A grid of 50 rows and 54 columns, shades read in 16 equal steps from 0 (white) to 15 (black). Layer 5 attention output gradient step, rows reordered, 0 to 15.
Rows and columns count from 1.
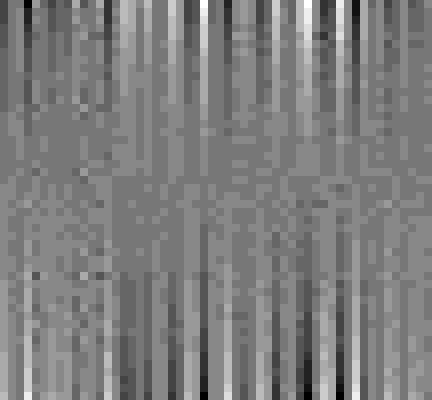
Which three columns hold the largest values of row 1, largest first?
4, 45, 29
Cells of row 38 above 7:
27
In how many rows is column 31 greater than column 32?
12
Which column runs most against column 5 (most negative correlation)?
11
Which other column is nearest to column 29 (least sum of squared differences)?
14
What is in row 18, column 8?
8
